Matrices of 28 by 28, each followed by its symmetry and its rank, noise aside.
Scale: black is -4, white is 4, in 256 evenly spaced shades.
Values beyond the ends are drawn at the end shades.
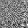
antisymmetric, rank four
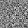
no symmetry, rank five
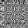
no symmetry, rank four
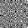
no symmetry, rank four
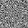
antisymmetric, rank four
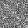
symmetric, rank four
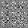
no symmetry, rank five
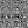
no symmetry, rank three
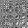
symmetric, rank four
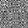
no symmetry, rank five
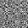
no symmetry, rank five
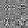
no symmetry, rank three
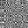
no symmetry, rank four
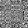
no symmetry, rank five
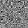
no symmetry, rank five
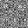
no symmetry, rank five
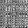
no symmetry, rank three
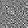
symmetric, rank three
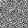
symmetric, rank four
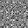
no symmetry, rank five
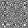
no symmetry, rank three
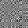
symmetric, rank three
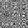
no symmetry, rank five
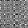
no symmetry, rank three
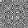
symmetric, rank three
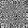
no symmetry, rank three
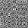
symmetric, rank four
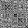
symmetric, rank four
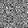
no symmetry, rank five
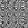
no symmetry, rank four
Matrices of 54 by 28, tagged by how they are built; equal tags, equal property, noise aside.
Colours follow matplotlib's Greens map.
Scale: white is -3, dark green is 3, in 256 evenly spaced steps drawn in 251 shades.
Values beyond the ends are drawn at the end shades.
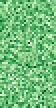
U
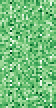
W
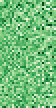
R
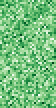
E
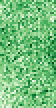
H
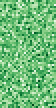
U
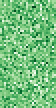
W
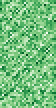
E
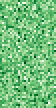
W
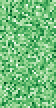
U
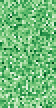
U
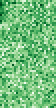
H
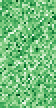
E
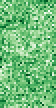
H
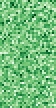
U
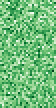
U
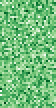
U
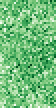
H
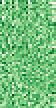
R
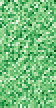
E
